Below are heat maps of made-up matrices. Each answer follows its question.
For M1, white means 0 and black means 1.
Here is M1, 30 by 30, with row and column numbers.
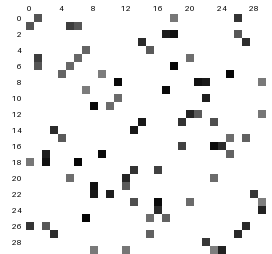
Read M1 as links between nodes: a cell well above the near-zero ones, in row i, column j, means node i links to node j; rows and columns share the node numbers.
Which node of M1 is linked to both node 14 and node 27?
node 3
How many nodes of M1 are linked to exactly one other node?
1
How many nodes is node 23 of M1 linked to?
4
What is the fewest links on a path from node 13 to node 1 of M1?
4
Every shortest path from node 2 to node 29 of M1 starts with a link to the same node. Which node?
node 18
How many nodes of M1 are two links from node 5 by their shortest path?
4
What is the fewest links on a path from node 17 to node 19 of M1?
7
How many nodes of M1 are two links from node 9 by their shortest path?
3
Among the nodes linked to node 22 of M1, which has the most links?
node 8
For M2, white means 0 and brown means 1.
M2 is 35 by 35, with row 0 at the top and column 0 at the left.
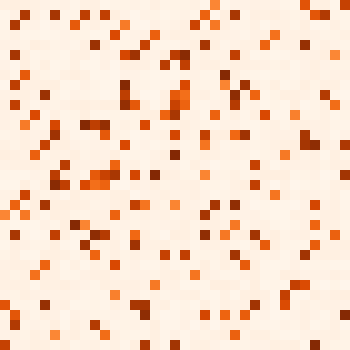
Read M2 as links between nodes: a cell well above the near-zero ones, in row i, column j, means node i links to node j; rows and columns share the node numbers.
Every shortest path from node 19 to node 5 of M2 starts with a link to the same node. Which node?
node 2
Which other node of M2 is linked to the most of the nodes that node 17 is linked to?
node 23
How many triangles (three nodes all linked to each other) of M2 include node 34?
1
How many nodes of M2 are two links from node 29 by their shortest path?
7
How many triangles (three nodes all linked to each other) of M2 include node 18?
1
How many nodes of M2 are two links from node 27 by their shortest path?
3
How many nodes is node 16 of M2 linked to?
3
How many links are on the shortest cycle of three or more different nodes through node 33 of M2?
3
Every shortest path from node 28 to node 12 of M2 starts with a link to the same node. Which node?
node 30
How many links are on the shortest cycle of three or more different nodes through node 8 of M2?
4
